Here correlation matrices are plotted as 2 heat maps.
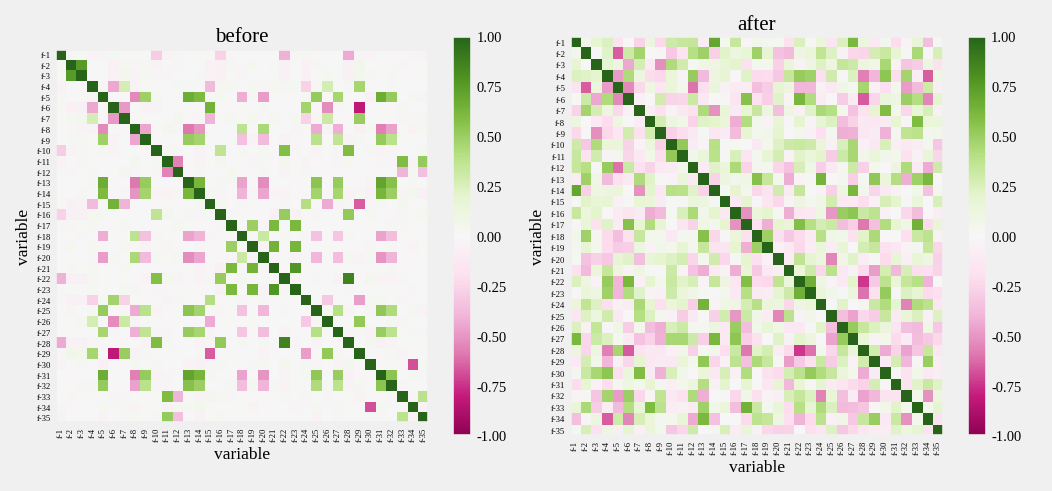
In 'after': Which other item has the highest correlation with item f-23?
f-22
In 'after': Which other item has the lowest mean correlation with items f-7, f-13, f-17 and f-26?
f-32
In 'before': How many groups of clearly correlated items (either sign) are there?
7
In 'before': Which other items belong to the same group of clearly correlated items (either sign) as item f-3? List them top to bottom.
f-2
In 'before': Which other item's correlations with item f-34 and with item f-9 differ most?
f-30
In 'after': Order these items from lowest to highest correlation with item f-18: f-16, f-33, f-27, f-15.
f-27, f-15, f-16, f-33
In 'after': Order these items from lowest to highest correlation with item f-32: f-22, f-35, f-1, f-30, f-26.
f-26, f-30, f-1, f-35, f-22
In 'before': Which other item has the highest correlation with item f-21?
f-23
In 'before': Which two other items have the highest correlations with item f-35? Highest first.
f-11, f-33
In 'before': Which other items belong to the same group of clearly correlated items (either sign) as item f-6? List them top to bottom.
f-4, f-7, f-15, f-24, f-26, f-29
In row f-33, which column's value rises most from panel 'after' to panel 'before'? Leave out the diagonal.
f-11
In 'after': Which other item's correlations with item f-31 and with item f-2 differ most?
f-5
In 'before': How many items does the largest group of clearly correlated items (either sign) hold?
11
